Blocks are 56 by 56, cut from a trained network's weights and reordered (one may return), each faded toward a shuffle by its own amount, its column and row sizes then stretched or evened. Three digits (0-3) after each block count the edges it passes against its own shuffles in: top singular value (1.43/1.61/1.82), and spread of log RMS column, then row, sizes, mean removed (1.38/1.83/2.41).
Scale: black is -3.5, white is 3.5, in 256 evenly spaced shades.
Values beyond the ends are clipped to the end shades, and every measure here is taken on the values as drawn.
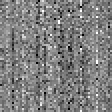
2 3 0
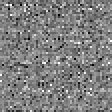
0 1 1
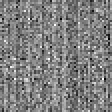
3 0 1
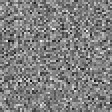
3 0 2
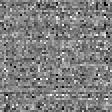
1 1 2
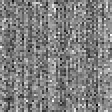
3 0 0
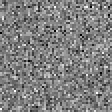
0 0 0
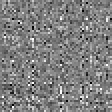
1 3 1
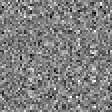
2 2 1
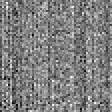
3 1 1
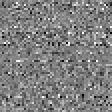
0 0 3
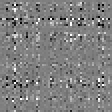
1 3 3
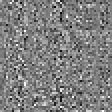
1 3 0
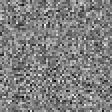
3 0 2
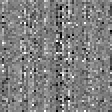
2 3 1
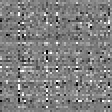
2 3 3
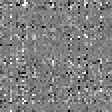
0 3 3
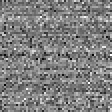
1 0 1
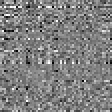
3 2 3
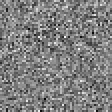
0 0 1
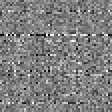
3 1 3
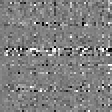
2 2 3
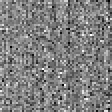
1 1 0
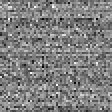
2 0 1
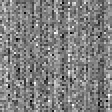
3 2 0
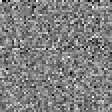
0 0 2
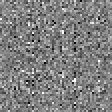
1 2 1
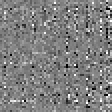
0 3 2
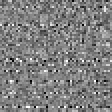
2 1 3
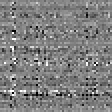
2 2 3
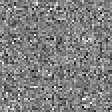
0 1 2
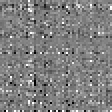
1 2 3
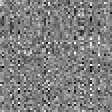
3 3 1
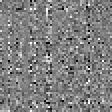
1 3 2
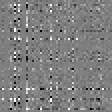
3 3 3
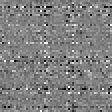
1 1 3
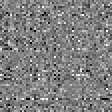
1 1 3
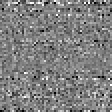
0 0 3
